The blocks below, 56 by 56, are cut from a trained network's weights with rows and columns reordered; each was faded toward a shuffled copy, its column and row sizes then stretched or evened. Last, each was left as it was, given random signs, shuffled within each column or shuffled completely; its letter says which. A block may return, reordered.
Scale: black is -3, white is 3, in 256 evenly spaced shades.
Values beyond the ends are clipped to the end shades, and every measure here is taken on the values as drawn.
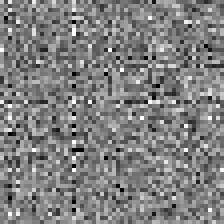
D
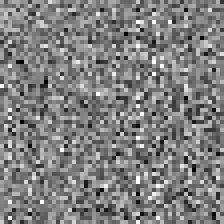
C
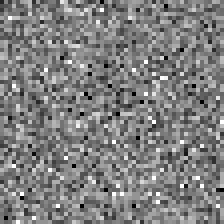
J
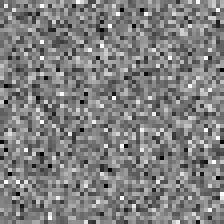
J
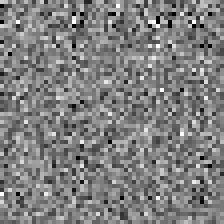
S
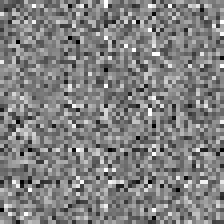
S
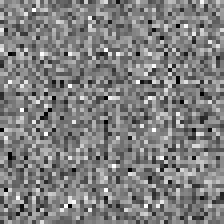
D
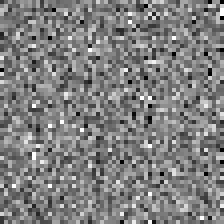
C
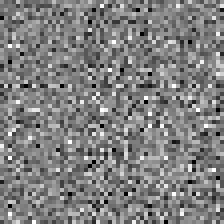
D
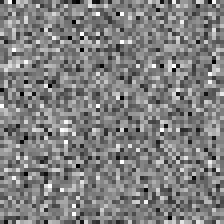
D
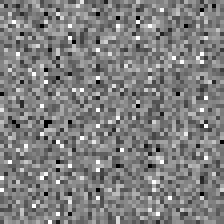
C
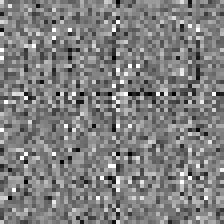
D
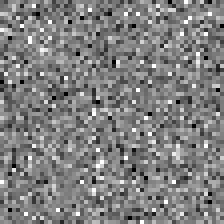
J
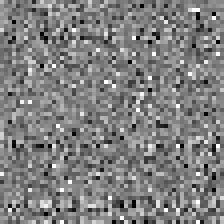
D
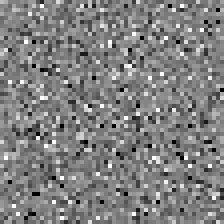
J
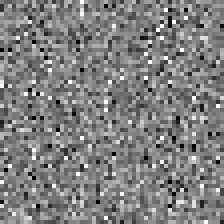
C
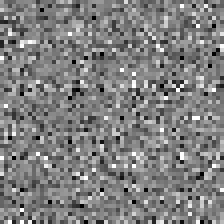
S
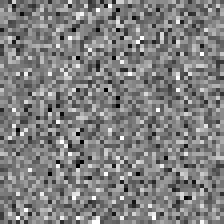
C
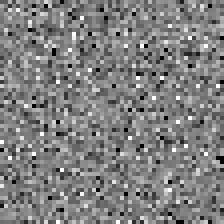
J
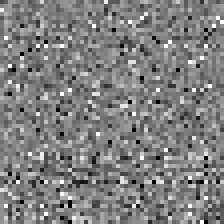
D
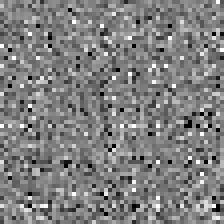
S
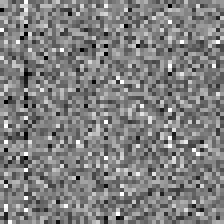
C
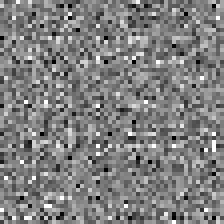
D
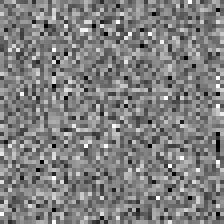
C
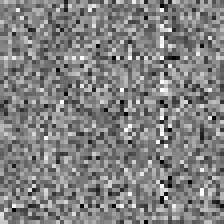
S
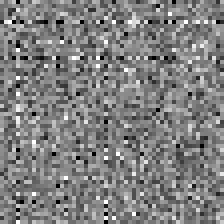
D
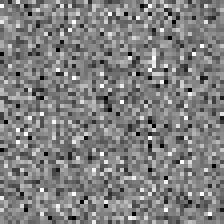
C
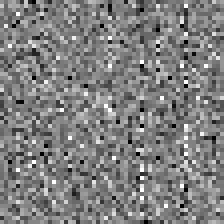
C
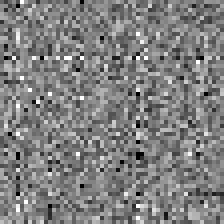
D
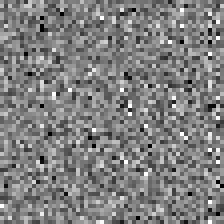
C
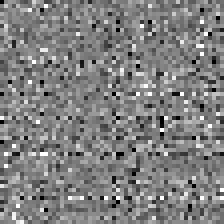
D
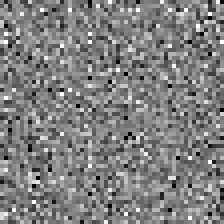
C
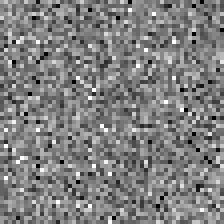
J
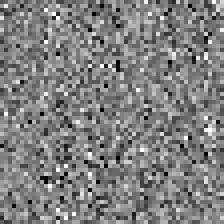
C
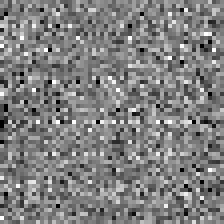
D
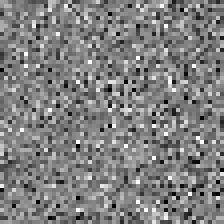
C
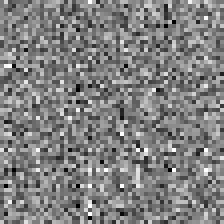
S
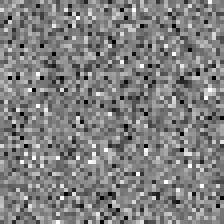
J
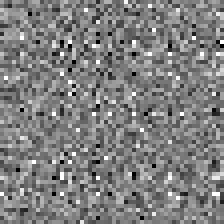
D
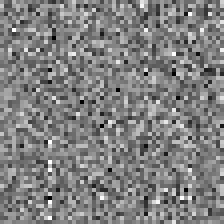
S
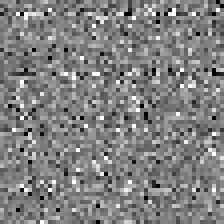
S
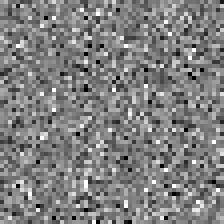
C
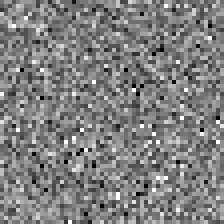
J
